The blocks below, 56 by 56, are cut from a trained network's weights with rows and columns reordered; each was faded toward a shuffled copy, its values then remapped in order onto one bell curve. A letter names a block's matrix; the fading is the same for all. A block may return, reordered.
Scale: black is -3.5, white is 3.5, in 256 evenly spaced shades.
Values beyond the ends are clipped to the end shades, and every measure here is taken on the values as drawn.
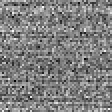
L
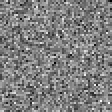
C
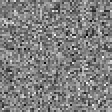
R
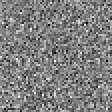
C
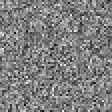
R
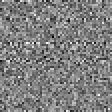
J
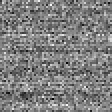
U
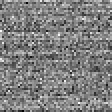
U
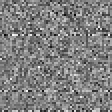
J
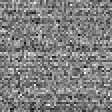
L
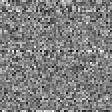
J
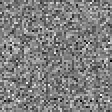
R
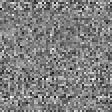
J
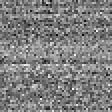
U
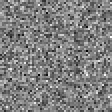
C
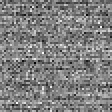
U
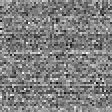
U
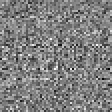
J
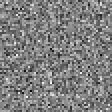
R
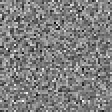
R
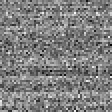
U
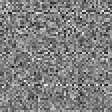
J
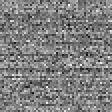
L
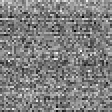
U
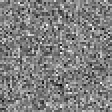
R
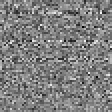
J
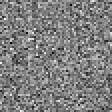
C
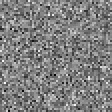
C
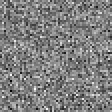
C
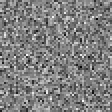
R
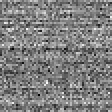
U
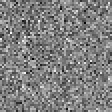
R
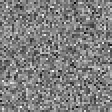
C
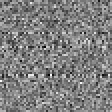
J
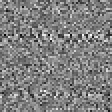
J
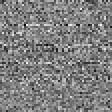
J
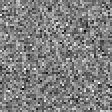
C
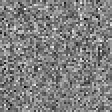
R
